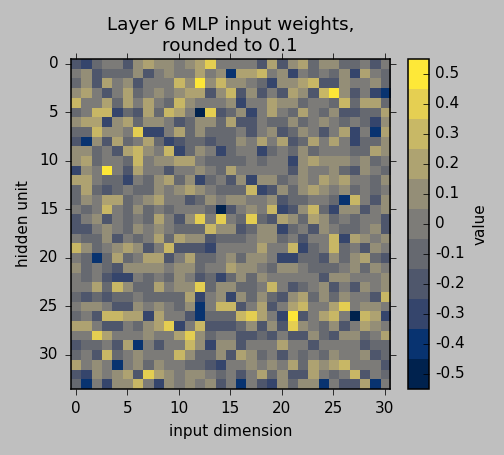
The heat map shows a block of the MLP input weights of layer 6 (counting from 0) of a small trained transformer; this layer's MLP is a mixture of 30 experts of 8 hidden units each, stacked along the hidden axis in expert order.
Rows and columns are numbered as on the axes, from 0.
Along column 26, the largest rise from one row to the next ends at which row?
15
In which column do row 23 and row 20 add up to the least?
21
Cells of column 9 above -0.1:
26
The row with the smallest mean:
33
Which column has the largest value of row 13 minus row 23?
17
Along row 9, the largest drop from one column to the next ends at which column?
10
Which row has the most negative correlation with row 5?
16
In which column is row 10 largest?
6
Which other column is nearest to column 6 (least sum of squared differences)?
28
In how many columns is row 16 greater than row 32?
11
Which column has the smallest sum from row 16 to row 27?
20
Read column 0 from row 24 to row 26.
-0.1 0 -0.1
